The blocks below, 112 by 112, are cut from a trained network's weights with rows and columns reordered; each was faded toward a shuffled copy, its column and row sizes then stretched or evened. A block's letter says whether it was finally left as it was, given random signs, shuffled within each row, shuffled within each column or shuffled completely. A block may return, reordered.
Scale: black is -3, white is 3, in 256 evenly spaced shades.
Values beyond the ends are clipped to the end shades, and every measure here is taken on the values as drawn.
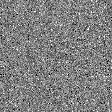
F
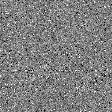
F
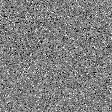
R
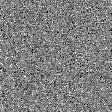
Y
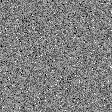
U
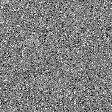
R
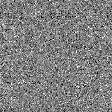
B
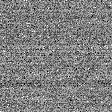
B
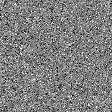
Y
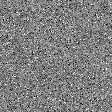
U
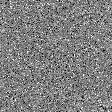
U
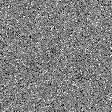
U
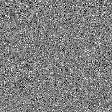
B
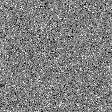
R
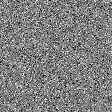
U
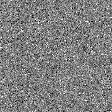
F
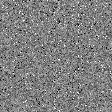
Y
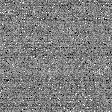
R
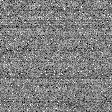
R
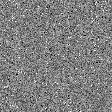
Y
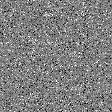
F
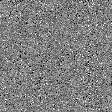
F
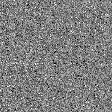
F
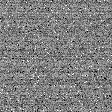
R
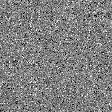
F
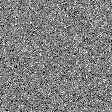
U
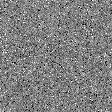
Y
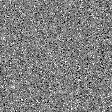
Y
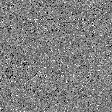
F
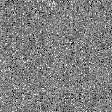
B
